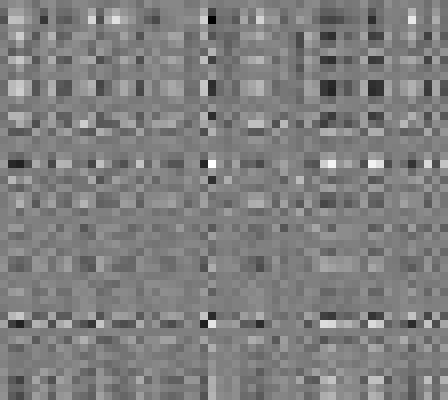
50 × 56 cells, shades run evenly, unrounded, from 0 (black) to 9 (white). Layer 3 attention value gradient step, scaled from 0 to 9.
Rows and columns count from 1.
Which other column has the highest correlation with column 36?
20
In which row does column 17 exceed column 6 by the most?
3
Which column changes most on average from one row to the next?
27
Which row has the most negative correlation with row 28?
29
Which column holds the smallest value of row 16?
41
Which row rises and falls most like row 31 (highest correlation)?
42
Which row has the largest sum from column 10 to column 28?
16
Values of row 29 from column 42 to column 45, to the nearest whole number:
3 5 5 5
